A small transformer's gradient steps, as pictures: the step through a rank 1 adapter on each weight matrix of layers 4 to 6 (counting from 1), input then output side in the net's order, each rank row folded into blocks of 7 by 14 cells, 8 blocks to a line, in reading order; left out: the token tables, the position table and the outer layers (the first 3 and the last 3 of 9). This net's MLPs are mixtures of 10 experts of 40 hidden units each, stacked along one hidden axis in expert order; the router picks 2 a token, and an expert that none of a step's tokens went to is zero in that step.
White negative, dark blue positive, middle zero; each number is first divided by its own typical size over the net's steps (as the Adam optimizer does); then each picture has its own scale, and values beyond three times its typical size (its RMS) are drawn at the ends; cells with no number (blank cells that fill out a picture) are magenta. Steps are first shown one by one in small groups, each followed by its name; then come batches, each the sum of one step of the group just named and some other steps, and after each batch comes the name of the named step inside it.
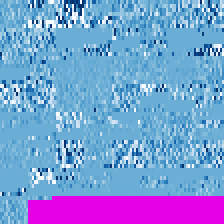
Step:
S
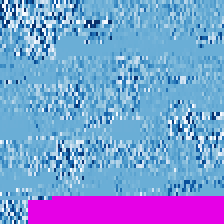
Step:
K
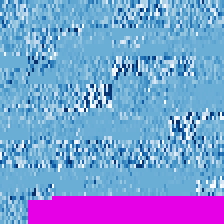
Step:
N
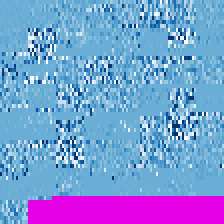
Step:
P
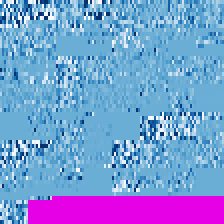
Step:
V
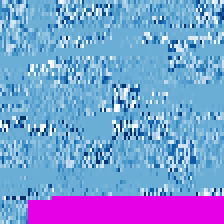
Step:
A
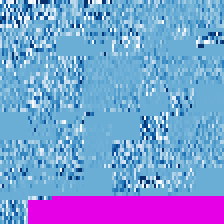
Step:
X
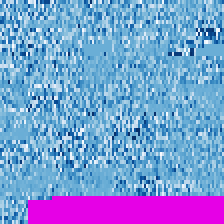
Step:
X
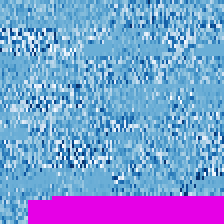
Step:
P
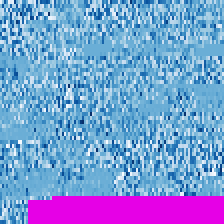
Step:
V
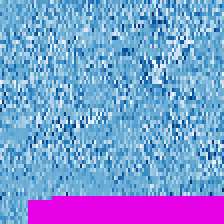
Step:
P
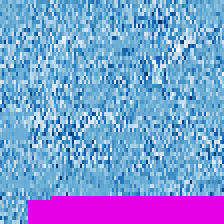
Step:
P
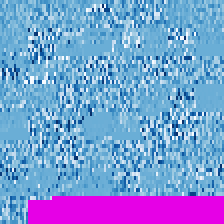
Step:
P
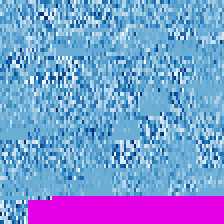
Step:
V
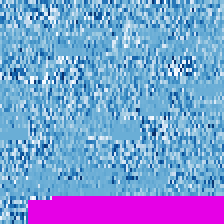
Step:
V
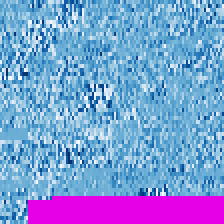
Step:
S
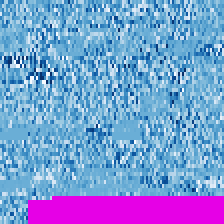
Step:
N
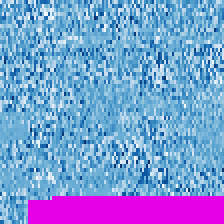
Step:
V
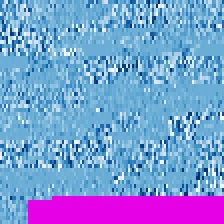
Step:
N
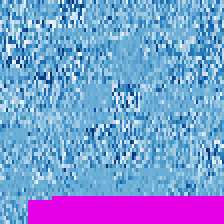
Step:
S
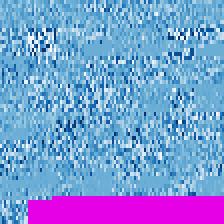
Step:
P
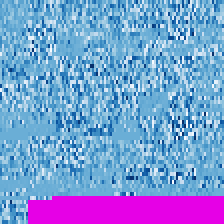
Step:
P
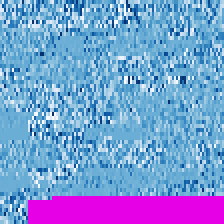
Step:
S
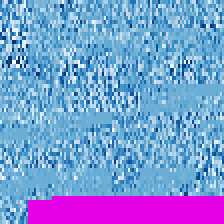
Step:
N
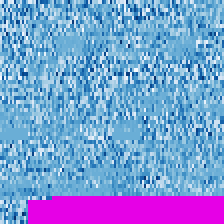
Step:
X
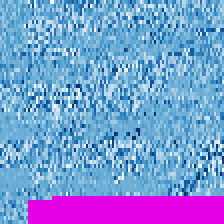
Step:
S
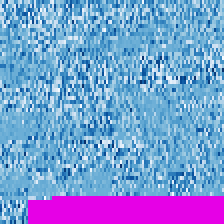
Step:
S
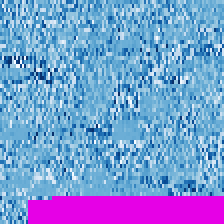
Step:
K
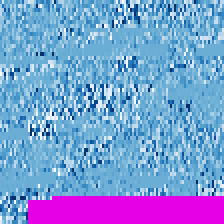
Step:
A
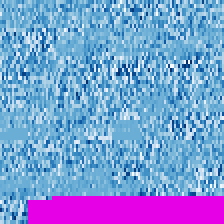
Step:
N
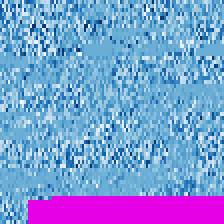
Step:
K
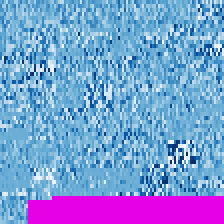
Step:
A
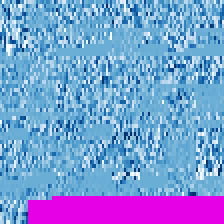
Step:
A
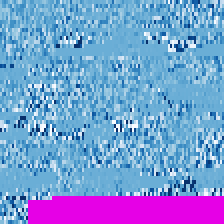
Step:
A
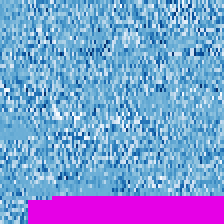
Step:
S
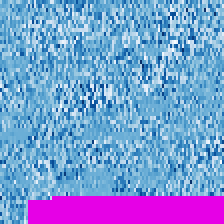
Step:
S
